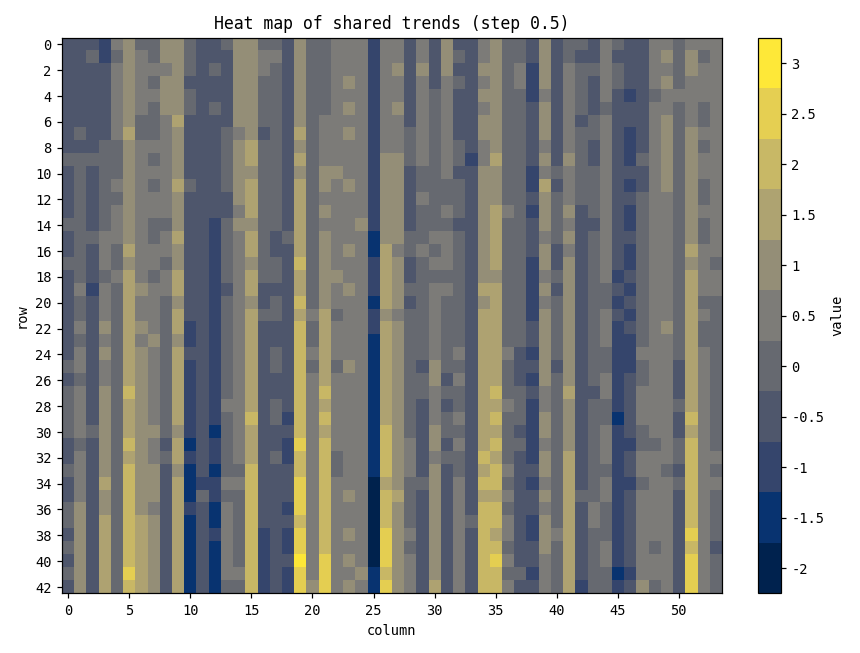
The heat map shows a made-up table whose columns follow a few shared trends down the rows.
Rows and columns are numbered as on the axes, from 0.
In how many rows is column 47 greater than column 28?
15
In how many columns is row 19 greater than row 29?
10
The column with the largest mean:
19
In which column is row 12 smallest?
25
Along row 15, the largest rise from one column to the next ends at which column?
26
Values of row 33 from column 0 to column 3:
0 0.5 -0.5 1
